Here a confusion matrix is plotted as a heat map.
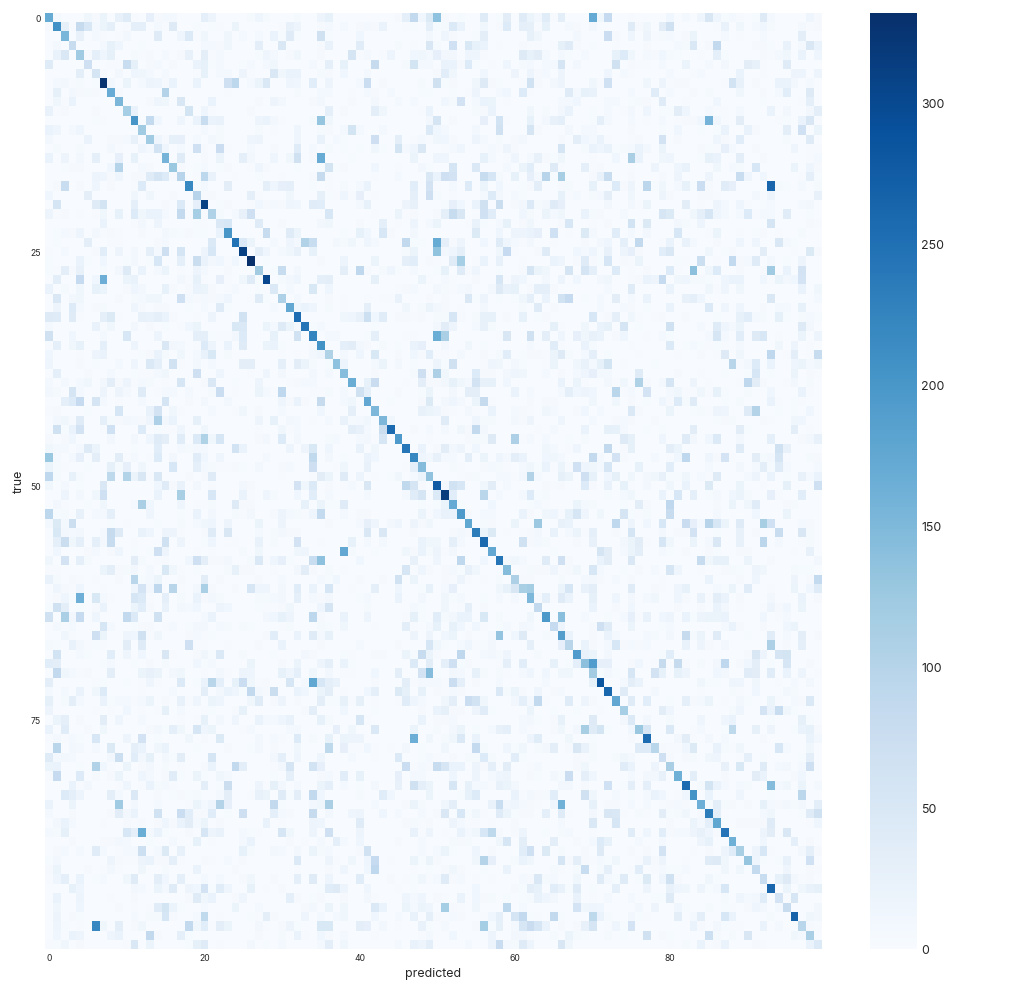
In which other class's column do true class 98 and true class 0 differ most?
70
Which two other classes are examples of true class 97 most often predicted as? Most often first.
6, 56
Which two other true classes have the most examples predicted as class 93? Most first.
18, 82
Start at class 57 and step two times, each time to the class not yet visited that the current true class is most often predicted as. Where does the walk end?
50
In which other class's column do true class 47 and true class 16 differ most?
0
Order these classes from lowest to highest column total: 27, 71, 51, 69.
27, 71, 69, 51
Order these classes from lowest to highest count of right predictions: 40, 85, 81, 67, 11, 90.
40, 67, 90, 81, 11, 85
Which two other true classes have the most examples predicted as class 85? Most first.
11, 54
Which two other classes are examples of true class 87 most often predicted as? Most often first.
12, 57
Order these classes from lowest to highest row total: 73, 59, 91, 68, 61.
91, 59, 68, 73, 61
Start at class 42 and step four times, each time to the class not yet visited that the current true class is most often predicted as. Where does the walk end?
49
